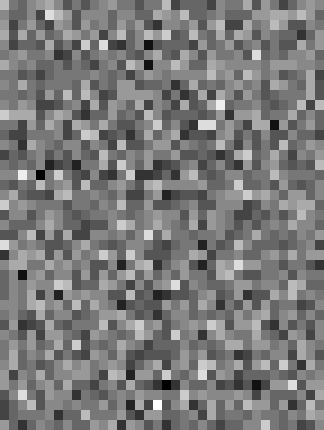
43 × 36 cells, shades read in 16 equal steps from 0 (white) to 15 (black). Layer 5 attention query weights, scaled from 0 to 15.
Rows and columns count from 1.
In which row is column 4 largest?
33
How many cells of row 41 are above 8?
14
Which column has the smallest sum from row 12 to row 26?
17
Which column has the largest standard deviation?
18
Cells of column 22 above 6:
35
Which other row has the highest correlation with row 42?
6
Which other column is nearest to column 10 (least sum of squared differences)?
26
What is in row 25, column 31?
9
